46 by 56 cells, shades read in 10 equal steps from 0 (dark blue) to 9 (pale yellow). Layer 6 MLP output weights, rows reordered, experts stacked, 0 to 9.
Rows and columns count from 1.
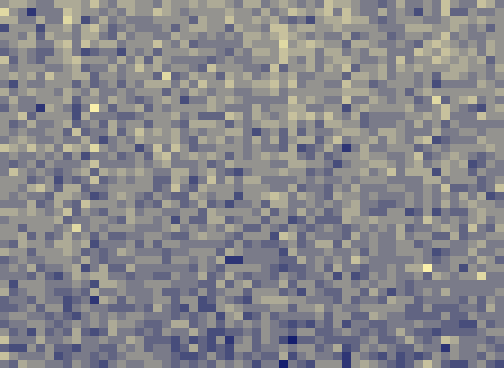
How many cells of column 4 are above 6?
1
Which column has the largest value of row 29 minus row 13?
9
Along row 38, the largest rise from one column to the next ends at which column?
12
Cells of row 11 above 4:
33
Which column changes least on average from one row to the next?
45
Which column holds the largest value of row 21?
11
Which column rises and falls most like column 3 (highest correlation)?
17
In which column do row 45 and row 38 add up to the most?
32
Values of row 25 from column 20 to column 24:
3 3 6 5 4
